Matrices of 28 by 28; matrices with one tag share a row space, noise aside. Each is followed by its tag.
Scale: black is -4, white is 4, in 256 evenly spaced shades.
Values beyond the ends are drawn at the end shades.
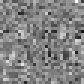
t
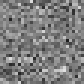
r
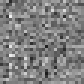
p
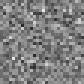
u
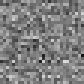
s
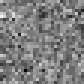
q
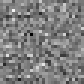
r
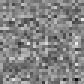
t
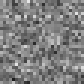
s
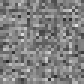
t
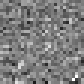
t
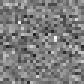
t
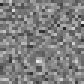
q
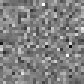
t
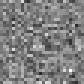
u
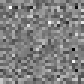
q
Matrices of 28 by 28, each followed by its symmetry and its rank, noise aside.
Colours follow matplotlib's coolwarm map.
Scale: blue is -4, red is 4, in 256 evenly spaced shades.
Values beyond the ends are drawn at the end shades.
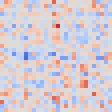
no symmetry, rank six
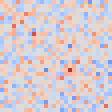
symmetric, rank eight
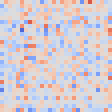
antisymmetric, rank eight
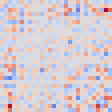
symmetric, rank four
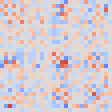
symmetric, rank four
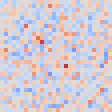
symmetric, rank six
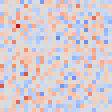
no symmetry, rank eight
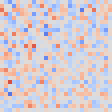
antisymmetric, rank eight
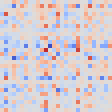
antisymmetric, rank four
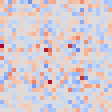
no symmetry, rank six
